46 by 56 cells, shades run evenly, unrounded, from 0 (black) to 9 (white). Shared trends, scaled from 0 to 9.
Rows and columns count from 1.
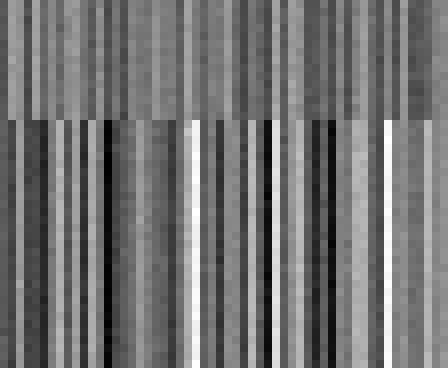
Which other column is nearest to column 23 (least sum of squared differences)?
53
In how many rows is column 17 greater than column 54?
15
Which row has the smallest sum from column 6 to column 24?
21
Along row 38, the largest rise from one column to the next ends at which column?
35
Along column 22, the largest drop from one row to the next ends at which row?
16
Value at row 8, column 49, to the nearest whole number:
5
